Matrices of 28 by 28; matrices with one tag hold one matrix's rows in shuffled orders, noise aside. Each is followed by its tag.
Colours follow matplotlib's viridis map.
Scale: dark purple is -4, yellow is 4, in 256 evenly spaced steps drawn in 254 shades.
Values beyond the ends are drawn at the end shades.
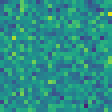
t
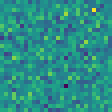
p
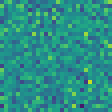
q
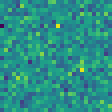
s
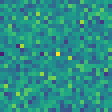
s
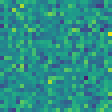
t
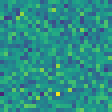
s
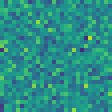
q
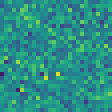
s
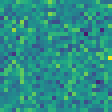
t
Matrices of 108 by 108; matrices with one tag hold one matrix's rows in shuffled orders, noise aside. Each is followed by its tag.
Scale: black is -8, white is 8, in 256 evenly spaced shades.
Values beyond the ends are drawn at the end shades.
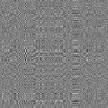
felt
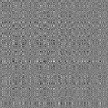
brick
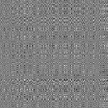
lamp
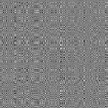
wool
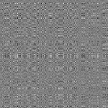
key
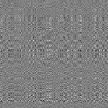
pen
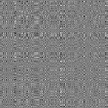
wool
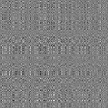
brick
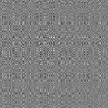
brick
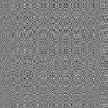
lamp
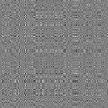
felt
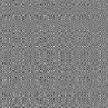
brick
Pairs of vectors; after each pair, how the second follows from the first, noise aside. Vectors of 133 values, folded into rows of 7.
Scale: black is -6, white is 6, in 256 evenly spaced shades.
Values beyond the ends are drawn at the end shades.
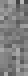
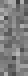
copied.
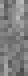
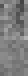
negated, partly zeroed.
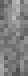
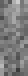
copied.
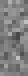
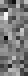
wrapped around, negated, scaled up.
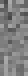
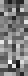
wrapped around, scaled up.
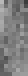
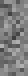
shuffled.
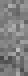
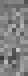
sign-scrambled.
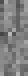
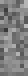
shuffled.
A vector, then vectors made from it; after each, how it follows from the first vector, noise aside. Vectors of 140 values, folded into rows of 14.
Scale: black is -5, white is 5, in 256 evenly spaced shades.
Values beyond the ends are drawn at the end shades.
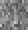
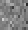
reversed, negated, partly zeroed.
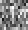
reversed, scaled up.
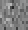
reversed, negated, partly zeroed.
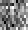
reversed, scaled up.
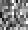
reversed, scaled up.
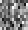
reversed, scaled up.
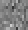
reversed, negated, partly zeroed.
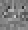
wrapped around, negated, partly zeroed.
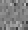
reversed, negated, partly zeroed.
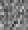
sign-scrambled.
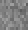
reversed, negated, shrunk.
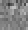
reversed, partly zeroed.
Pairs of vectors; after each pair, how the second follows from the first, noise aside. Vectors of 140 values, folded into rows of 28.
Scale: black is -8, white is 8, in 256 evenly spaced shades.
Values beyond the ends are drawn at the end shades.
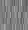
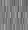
copied.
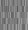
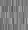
shuffled.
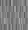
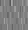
partly zeroed.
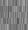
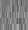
shuffled.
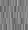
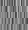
reversed, scaled up.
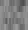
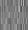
sign-scrambled.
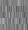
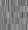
shuffled.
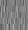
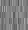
shuffled.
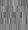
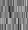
wrapped around, negated, scaled up.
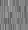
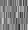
reversed, negated, scaled up.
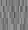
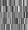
wrapped around, negated, scaled up.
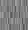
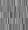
copied.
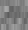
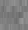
reversed, shrunk.
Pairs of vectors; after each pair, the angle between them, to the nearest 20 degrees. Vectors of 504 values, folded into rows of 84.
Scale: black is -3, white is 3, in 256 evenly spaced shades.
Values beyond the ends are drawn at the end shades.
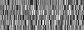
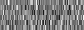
160 degrees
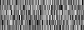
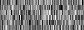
20 degrees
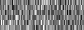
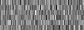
60 degrees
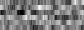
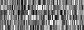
60 degrees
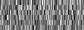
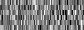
120 degrees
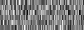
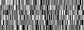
100 degrees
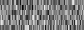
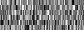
160 degrees
